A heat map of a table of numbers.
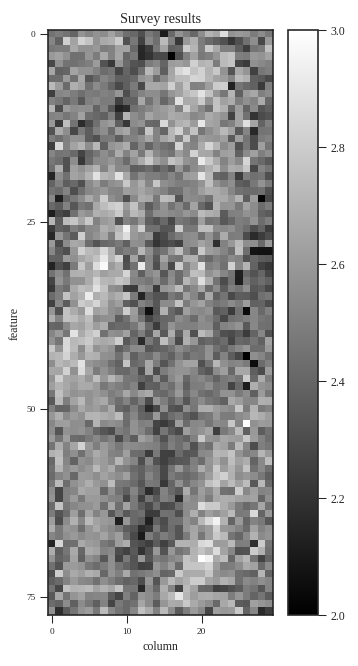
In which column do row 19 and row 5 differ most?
9
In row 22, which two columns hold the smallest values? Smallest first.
28, 1
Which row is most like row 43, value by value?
47
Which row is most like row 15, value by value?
72
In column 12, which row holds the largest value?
31
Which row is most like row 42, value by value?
38
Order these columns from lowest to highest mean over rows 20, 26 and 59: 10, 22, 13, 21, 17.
13, 17, 22, 21, 10
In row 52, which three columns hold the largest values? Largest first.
26, 24, 6
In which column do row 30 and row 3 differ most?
16
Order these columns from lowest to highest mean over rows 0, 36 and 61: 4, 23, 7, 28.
28, 7, 23, 4
